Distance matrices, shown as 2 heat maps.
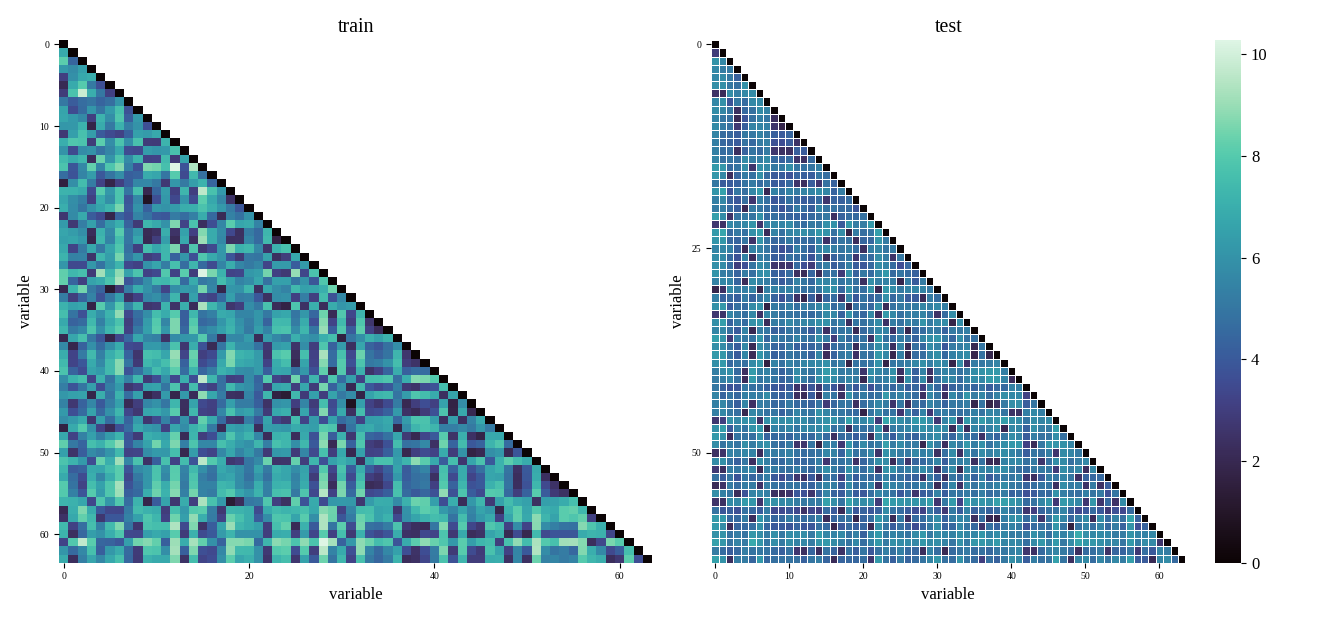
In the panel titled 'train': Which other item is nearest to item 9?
19
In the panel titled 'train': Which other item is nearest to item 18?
56
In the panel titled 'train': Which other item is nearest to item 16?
37
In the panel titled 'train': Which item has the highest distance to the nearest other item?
20
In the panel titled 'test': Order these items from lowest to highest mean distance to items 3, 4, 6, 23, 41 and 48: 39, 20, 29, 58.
20, 29, 39, 58
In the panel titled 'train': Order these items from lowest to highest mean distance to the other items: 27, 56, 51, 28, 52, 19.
27, 19, 52, 56, 51, 28
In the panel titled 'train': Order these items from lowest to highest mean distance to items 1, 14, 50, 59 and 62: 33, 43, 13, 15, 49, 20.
13, 15, 33, 49, 43, 20
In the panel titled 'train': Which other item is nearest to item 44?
31
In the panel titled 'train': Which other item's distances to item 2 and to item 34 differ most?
35
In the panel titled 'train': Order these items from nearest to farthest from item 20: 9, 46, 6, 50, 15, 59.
9, 46, 50, 59, 15, 6
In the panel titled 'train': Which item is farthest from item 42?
28
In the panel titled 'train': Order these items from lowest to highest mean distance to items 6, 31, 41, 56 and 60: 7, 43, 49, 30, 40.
7, 43, 30, 40, 49
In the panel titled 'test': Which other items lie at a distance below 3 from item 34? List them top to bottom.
7, 18, 23, 32, 39, 47
